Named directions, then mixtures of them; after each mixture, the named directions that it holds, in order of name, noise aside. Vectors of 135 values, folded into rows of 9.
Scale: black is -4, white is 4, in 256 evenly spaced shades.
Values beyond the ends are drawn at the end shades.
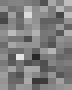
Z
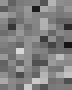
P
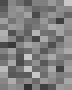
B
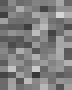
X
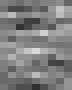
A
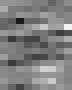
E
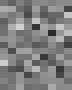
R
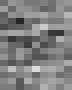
E, X, Z.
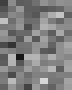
B, X, Z.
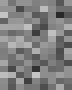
X.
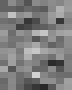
A, B.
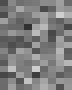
X.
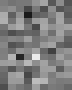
R, Z.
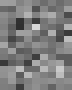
E, R.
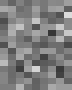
R, Z.
